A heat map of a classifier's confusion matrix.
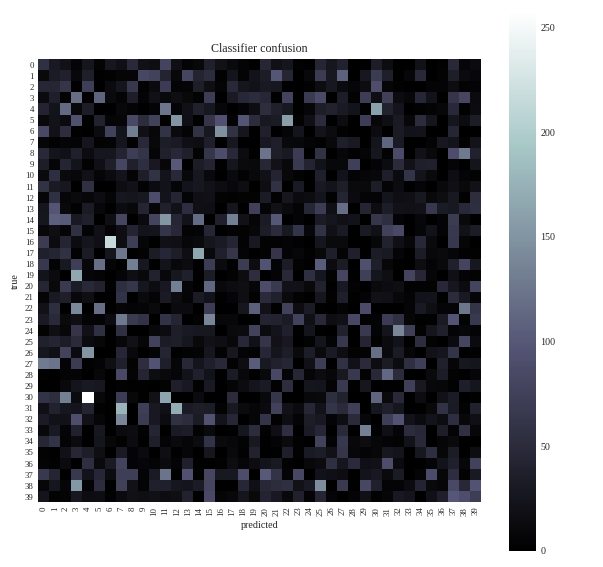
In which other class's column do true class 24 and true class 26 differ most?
4
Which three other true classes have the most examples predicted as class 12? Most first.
31, 5, 20
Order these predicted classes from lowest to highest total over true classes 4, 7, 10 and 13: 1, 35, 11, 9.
35, 9, 1, 11
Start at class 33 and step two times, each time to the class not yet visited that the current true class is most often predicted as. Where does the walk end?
27
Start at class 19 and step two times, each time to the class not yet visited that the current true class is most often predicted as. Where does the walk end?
5
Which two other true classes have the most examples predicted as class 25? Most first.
38, 18
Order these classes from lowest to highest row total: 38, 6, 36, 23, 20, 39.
36, 39, 6, 20, 23, 38
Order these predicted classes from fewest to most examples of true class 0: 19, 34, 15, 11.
19, 34, 15, 11
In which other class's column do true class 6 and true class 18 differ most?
16
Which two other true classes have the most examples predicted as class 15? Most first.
23, 20
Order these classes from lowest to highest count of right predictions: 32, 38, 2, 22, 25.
25, 38, 2, 22, 32
